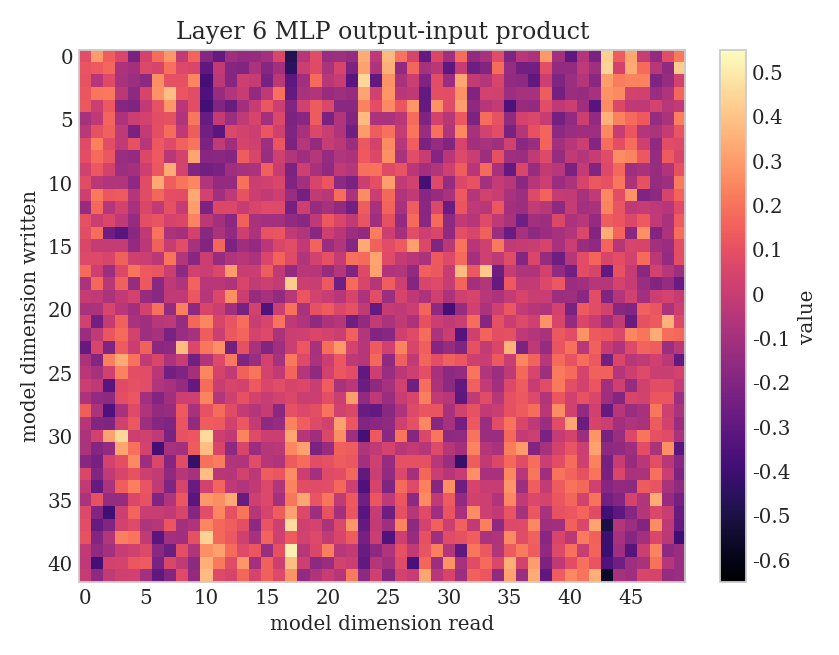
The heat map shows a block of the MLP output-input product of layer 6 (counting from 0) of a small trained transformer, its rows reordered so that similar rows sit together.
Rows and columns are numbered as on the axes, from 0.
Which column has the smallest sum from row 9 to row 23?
30
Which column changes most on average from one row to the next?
9
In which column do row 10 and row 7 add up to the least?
28
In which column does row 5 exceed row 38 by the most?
43
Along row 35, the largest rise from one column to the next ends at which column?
10
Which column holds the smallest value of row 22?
31
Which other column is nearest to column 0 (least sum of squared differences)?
16
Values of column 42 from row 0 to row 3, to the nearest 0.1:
-0.2 -0.1 -0.2 -0.1
